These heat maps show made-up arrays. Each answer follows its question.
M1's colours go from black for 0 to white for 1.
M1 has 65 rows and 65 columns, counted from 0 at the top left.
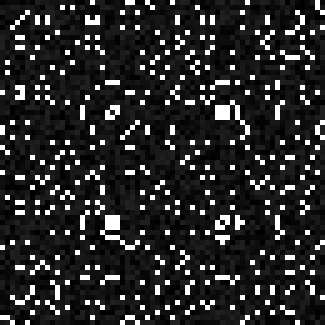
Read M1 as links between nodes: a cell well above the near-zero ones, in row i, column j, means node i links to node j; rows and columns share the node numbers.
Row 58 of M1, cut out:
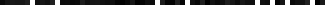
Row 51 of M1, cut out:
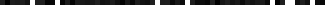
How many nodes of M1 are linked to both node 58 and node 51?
7
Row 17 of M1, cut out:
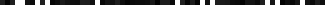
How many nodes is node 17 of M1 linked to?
11
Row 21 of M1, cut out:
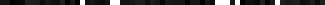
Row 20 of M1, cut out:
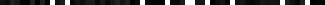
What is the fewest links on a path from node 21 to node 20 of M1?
6
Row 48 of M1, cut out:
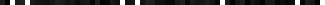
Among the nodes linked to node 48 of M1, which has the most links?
node 44
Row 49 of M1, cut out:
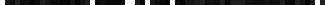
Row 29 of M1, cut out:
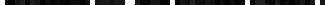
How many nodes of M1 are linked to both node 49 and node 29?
6
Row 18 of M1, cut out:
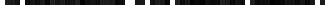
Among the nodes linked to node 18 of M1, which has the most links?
node 4
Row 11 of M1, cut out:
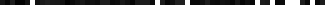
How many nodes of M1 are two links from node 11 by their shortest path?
7
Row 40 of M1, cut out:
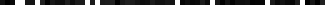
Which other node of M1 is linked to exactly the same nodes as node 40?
node 9
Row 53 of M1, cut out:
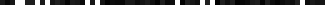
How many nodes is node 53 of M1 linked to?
10
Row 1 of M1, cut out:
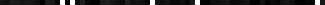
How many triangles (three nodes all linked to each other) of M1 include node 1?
6
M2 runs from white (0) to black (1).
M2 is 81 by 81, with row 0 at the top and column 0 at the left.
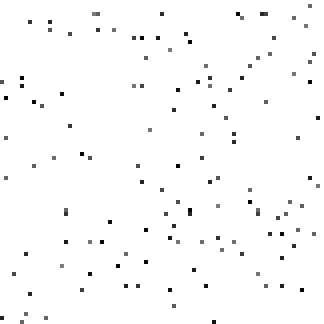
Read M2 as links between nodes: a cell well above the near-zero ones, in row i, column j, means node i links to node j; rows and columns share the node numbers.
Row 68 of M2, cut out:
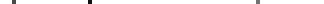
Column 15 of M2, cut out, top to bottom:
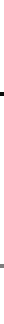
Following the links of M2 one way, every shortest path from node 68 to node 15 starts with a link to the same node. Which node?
node 3
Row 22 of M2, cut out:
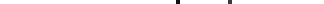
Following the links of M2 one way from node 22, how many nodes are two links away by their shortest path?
5
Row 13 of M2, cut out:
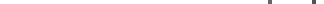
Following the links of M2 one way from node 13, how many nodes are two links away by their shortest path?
2
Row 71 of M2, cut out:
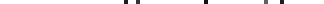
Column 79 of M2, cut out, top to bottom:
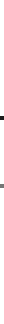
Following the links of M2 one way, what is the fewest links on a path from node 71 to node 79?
3
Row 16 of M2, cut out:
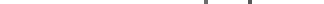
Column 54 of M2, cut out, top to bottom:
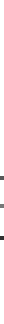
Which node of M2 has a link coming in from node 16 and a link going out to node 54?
node 51
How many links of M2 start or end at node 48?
1
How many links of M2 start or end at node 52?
6
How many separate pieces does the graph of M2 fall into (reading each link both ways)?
4
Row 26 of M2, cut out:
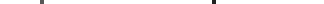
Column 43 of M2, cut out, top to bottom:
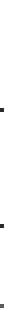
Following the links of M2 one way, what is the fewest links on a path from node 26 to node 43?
6
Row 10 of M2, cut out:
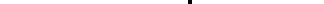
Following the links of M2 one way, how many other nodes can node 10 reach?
6
